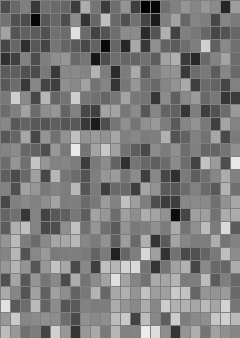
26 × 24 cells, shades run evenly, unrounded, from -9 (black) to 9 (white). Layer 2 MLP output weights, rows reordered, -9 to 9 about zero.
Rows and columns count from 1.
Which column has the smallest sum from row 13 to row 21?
17
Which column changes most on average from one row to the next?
8
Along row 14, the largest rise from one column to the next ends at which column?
6
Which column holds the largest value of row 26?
15
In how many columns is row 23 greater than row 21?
13
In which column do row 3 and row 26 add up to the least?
18
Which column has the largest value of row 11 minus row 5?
10
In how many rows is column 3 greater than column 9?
12
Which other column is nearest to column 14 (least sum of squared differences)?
7
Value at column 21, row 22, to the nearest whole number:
4
